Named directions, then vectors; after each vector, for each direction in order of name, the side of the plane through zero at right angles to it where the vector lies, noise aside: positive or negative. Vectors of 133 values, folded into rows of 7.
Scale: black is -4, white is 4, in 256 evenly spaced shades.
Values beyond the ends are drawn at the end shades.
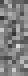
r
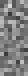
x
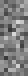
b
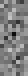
negative, positive, negative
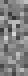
positive, negative, positive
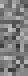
negative, negative, negative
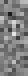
positive, negative, positive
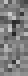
negative, positive, negative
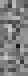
negative, negative, negative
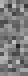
negative, negative, negative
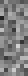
positive, positive, negative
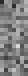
positive, positive, positive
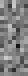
negative, negative, negative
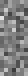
negative, negative, positive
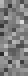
positive, negative, negative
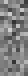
negative, positive, negative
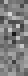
negative, positive, negative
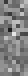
positive, negative, positive
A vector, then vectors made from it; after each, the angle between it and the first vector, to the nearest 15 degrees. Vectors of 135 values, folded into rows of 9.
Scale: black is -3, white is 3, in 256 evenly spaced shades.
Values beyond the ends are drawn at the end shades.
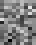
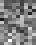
165 degrees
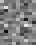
90 degrees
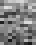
45 degrees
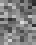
120 degrees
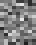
105 degrees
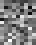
165 degrees
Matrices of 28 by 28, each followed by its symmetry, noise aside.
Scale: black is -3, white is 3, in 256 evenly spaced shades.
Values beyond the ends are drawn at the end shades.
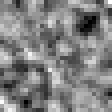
symmetric across the other diagonal.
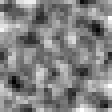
same after a half turn.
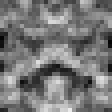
mirrored left to right.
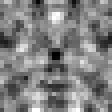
mirrored left to right.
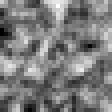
no symmetry.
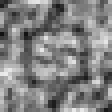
same after a half turn.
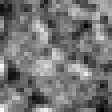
symmetric across the other diagonal.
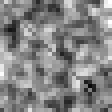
no symmetry.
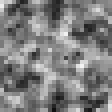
same after a half turn.
